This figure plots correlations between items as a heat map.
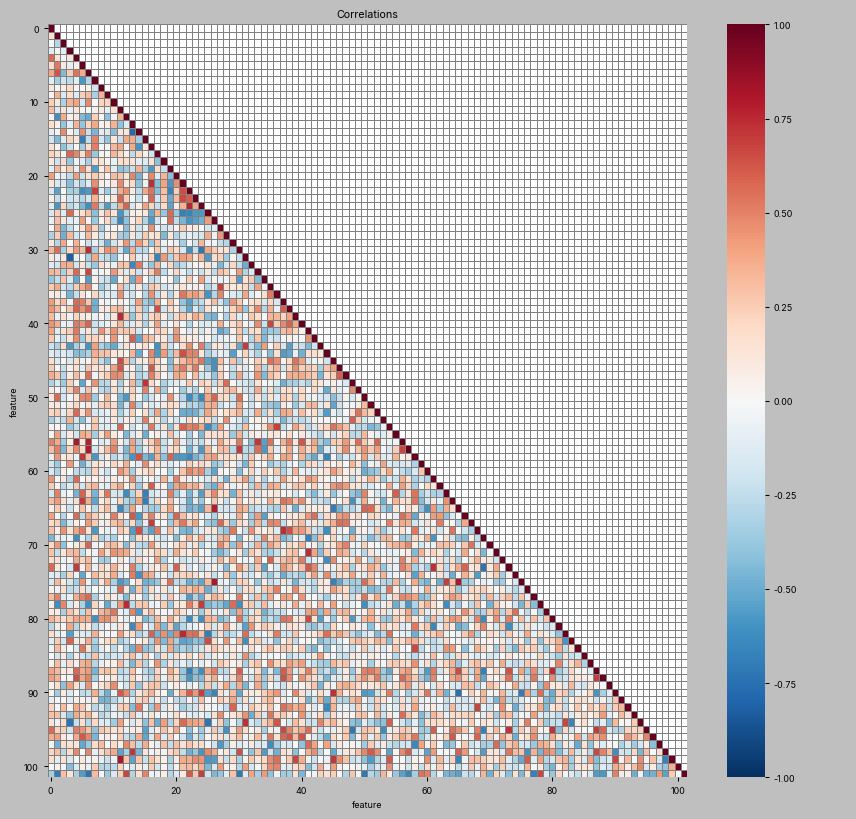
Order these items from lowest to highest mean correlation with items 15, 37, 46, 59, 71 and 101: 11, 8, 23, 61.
61, 8, 23, 11
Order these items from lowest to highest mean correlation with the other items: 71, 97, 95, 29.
97, 29, 71, 95
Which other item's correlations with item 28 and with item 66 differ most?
73
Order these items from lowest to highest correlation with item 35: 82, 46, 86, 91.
82, 46, 91, 86
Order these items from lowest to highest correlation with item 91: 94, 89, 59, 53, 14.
89, 59, 94, 53, 14
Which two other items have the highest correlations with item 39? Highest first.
11, 99
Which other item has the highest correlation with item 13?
98
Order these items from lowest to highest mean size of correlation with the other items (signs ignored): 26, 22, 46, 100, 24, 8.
8, 100, 46, 26, 24, 22
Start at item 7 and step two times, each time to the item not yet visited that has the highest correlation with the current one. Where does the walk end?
24
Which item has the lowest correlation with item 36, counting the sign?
25
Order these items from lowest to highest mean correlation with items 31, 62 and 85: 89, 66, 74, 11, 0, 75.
89, 75, 74, 11, 0, 66
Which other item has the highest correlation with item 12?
78
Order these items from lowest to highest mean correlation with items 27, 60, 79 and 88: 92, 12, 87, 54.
12, 92, 87, 54
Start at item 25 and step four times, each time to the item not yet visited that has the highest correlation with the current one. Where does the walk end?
38
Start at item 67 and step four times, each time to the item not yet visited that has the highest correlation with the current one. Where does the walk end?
94
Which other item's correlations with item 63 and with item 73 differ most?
4
